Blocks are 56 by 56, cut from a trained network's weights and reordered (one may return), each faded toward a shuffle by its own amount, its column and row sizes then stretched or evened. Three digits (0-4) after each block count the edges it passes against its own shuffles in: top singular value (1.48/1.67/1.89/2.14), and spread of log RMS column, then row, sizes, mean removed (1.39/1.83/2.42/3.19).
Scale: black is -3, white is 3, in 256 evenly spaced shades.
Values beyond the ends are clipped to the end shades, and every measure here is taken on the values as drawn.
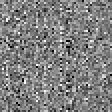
1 2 0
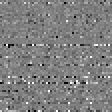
1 0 3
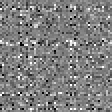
1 2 3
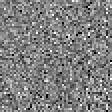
1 0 0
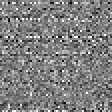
3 0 3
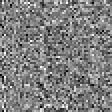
2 1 0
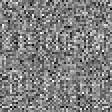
2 0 1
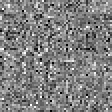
2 2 1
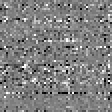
0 2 4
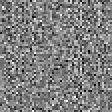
3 2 0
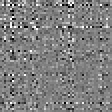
3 3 3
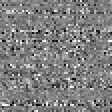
0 1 4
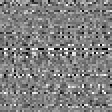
4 0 4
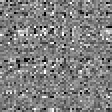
3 2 3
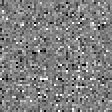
0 2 2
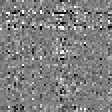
2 3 3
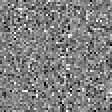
0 2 0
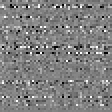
0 1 4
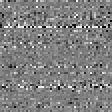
2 0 4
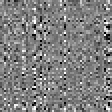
4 4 2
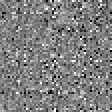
0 3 2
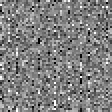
1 3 0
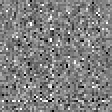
1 3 1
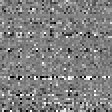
1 2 4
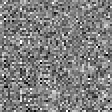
2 2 0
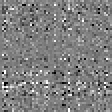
0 3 3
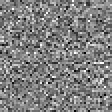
2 0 1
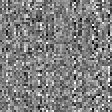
4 3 0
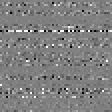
3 0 4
